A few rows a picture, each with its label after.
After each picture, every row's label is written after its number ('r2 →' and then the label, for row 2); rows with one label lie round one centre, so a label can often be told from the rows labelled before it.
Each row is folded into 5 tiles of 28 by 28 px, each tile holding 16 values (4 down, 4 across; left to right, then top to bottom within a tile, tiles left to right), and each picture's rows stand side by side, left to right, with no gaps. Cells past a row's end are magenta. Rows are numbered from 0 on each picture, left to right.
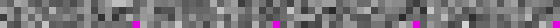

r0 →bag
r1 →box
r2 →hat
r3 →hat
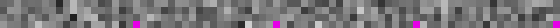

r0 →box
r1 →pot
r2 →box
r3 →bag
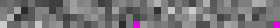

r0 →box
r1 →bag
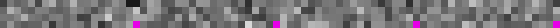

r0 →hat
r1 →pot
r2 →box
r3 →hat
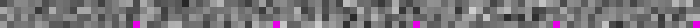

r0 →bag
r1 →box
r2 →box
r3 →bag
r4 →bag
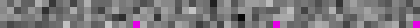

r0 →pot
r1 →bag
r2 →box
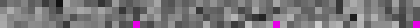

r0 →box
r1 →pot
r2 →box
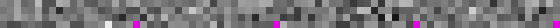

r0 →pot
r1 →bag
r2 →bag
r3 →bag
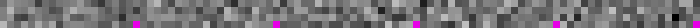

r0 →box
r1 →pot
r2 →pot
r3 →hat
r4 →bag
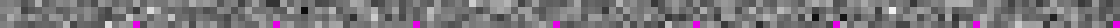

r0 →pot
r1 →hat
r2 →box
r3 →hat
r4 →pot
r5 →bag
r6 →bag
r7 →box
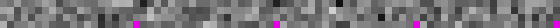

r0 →bag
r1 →hat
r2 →bag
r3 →bag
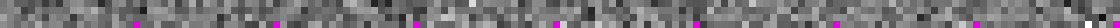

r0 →box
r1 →hat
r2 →box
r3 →hat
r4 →box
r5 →hat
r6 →hat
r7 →pot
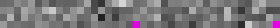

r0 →bag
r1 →pot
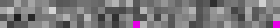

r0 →bag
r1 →bag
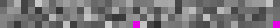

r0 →pot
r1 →bag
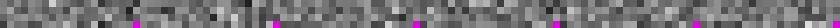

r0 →hat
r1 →box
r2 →pot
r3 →hat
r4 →hat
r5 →pot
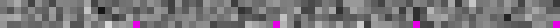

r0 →pot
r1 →pot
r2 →box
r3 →hat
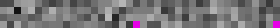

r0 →bag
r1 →box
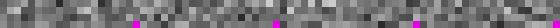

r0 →box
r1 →bag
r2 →hat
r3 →pot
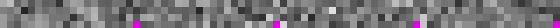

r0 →box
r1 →pot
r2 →bag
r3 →box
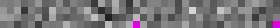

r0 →pot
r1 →bag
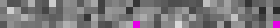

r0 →hat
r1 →box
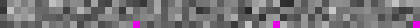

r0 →hat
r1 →pot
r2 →bag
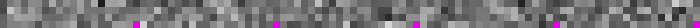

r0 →hat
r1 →box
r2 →pot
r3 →box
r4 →bag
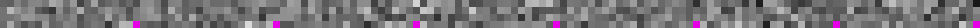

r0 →hat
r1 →pot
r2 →pot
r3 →bag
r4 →hat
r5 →box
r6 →hat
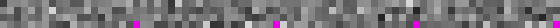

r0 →bag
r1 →pot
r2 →bag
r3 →pot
